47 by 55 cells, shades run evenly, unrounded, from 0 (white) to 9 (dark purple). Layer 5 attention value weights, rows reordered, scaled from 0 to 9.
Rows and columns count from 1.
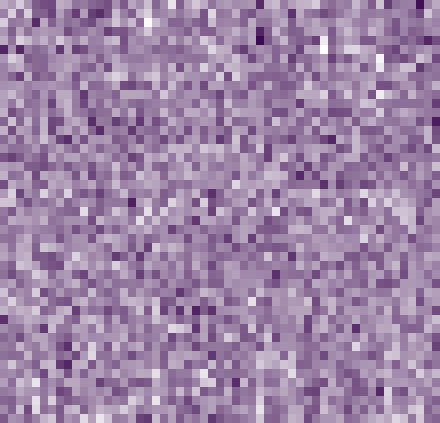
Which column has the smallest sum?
20
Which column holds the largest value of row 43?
30
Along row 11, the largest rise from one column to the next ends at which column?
42
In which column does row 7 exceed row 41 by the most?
37
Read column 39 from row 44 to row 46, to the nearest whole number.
7 4 6
